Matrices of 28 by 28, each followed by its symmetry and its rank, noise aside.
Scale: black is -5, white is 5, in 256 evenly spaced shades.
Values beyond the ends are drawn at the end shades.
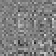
no symmetry, rank three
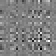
antisymmetric, rank two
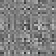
no symmetry, rank two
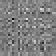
no symmetry, rank three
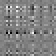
no symmetry, rank two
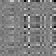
no symmetry, rank one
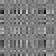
no symmetry, rank one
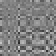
no symmetry, rank two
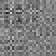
no symmetry, rank three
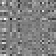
no symmetry, rank three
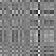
no symmetry, rank one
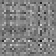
no symmetry, rank three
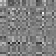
no symmetry, rank three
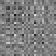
symmetric, rank two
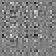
no symmetry, rank three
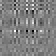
no symmetry, rank one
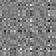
antisymmetric, rank two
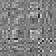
symmetric, rank three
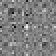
symmetric, rank three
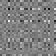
no symmetry, rank two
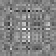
no symmetry, rank two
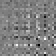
antisymmetric, rank two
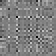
symmetric, rank two
